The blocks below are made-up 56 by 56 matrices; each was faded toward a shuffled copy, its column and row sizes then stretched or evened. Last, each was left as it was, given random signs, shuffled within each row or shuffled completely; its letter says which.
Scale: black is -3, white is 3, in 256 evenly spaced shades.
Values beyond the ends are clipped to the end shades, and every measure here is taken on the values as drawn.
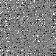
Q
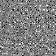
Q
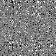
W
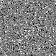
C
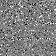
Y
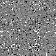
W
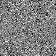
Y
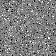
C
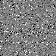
Y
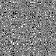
Q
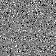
Y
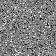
C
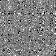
Q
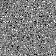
Y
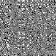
Q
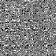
Q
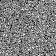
C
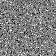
C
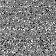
Y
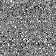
Y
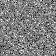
C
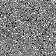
Y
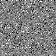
Y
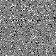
W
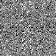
W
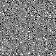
W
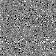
W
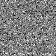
Y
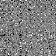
Q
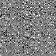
Q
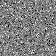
C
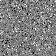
C
